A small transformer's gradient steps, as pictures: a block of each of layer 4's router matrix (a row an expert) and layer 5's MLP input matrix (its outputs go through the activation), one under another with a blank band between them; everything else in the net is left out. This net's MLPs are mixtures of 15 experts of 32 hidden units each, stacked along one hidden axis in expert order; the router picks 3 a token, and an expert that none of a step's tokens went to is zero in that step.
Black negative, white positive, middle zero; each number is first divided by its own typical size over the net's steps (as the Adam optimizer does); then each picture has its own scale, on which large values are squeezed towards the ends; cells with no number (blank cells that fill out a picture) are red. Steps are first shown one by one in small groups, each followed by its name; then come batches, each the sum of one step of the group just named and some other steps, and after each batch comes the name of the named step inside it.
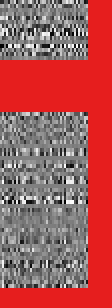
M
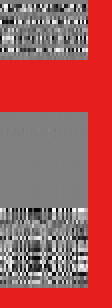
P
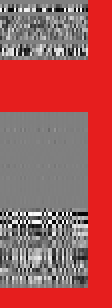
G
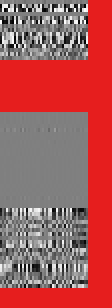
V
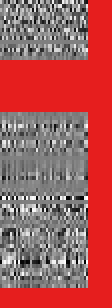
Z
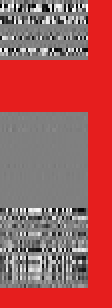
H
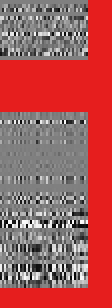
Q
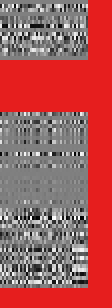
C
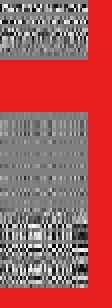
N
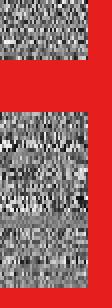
Z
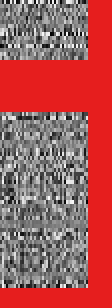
M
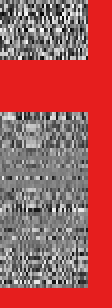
P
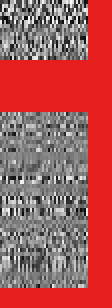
V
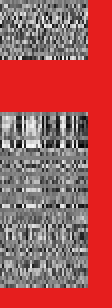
N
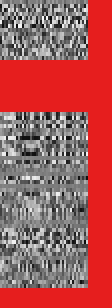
V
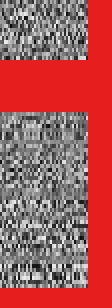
Q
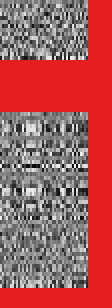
C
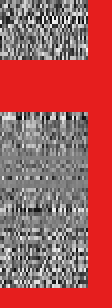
P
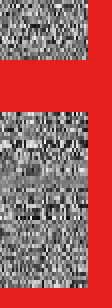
C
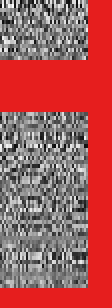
H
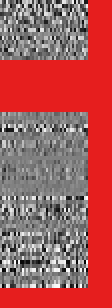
Z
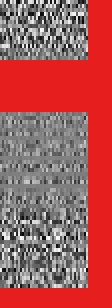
Q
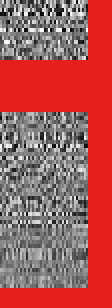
G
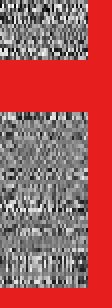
H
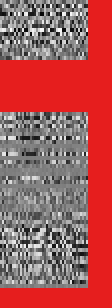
N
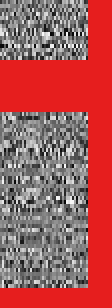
M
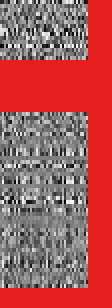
M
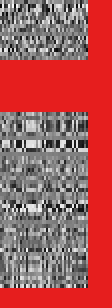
H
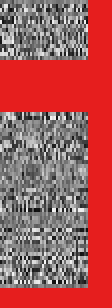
P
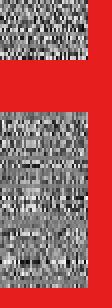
Z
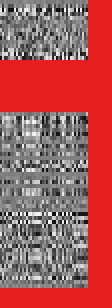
G
